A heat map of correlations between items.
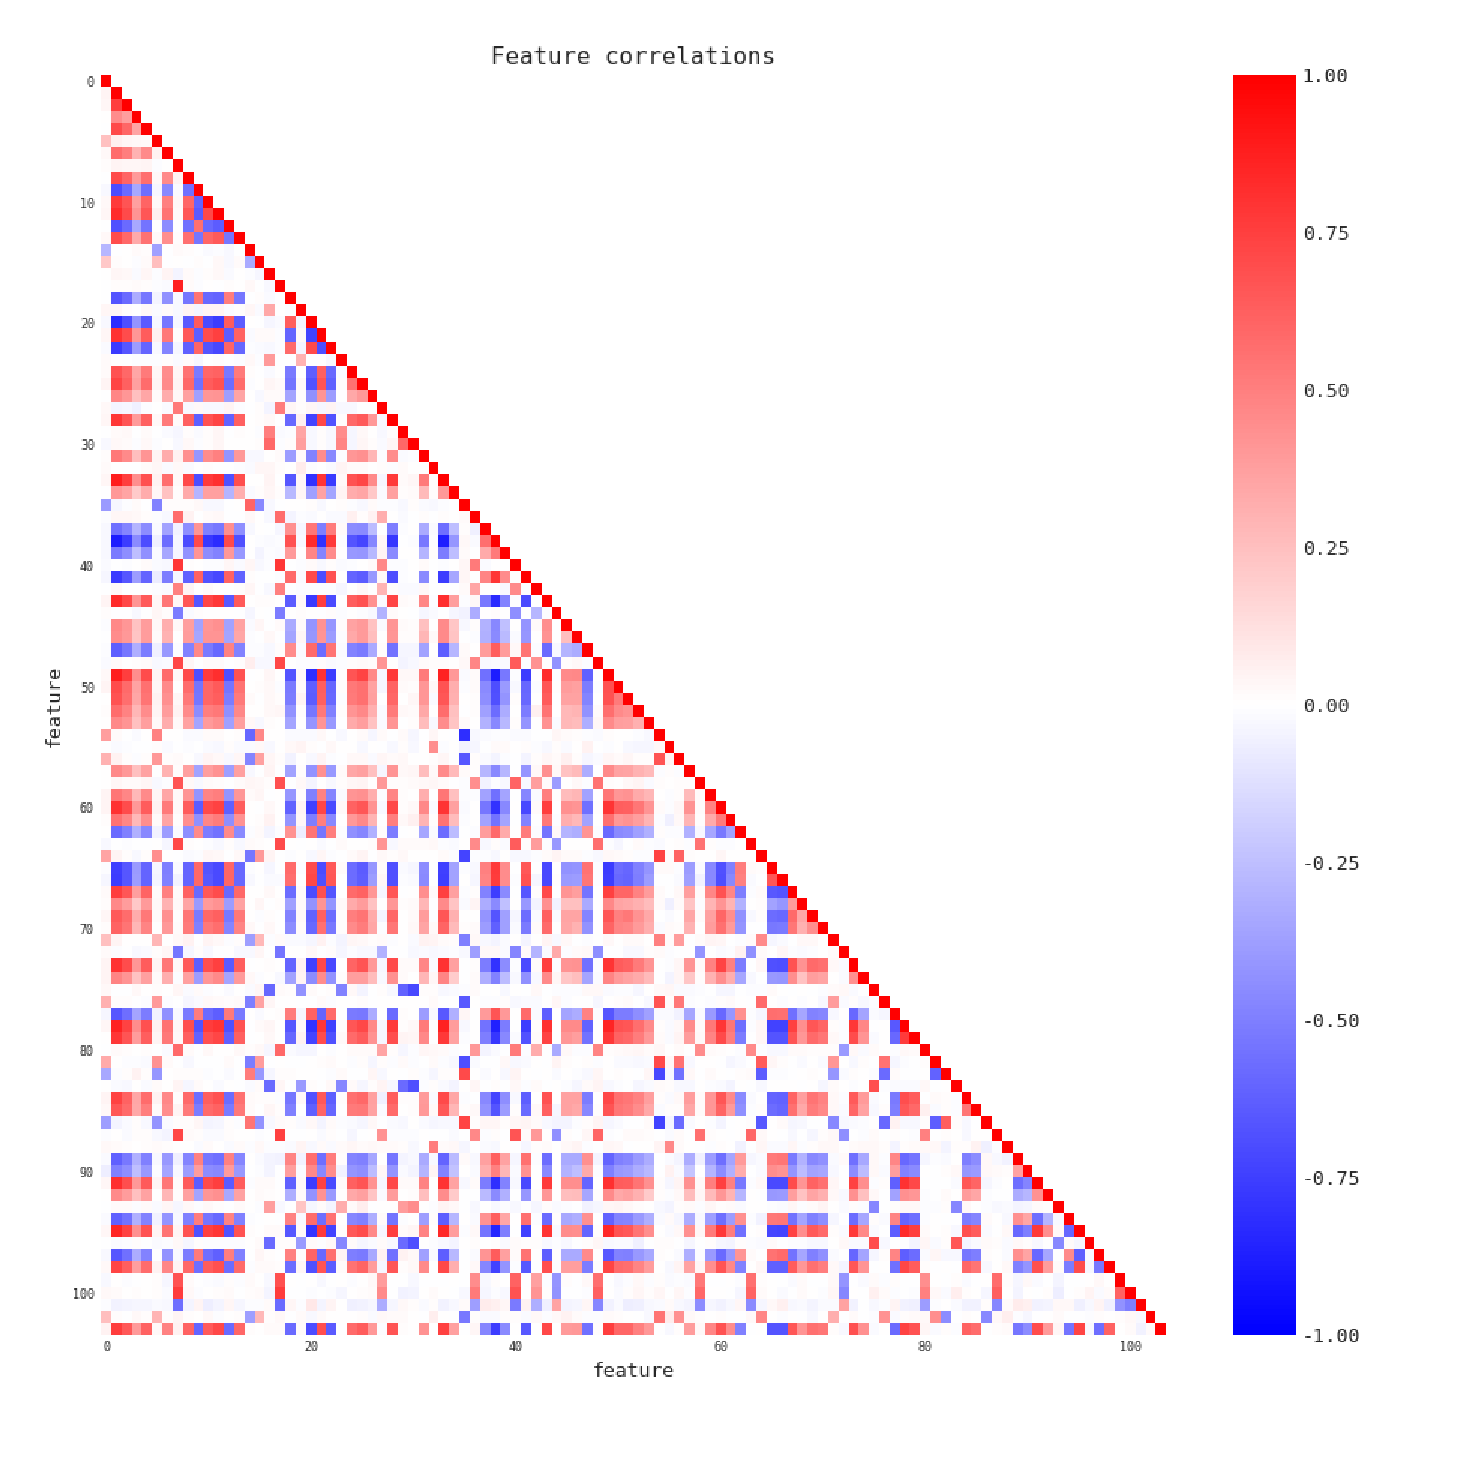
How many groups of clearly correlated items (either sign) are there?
5
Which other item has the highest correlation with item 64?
54
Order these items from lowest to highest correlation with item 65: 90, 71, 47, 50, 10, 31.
10, 50, 31, 71, 90, 47
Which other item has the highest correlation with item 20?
38
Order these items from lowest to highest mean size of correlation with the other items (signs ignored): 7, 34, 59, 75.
75, 7, 34, 59
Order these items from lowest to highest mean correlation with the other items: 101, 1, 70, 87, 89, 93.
89, 101, 93, 87, 70, 1
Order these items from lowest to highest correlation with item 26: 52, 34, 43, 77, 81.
77, 81, 34, 52, 43
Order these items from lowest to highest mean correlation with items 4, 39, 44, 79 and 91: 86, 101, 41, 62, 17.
41, 62, 17, 86, 101
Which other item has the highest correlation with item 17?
7
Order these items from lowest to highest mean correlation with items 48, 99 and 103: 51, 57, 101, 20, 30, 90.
101, 20, 90, 30, 57, 51
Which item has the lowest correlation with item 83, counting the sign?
30
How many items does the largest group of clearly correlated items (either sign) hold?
62
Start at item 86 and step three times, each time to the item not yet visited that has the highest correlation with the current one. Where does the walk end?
14
